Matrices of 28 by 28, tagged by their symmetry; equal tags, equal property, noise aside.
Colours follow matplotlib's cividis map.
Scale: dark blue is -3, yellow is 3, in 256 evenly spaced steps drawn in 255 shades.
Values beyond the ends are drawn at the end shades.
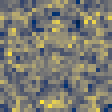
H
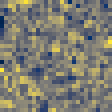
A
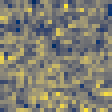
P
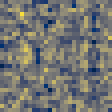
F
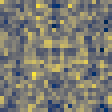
H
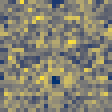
H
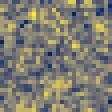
P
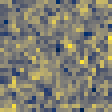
P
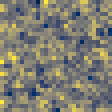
P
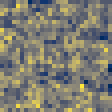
A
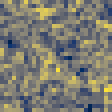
A
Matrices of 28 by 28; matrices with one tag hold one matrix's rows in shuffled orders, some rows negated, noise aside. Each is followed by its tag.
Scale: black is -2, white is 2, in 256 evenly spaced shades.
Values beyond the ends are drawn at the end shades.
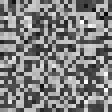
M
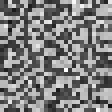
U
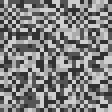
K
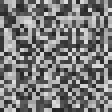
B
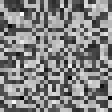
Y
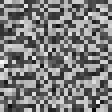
Y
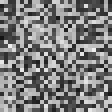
M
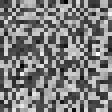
K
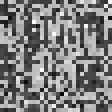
M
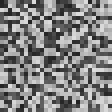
U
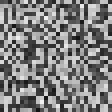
K
